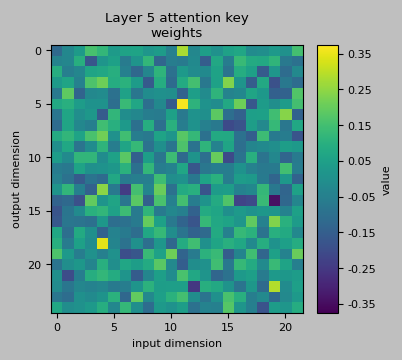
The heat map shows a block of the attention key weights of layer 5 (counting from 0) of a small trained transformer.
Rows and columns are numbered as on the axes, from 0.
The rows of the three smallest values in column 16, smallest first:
14, 7, 6
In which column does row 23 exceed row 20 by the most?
11
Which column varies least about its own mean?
5
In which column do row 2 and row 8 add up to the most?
4
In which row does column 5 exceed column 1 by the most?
21
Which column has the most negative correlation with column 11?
17
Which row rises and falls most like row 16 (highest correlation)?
22
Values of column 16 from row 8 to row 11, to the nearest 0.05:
-0.1 -0.1 -0.1 0
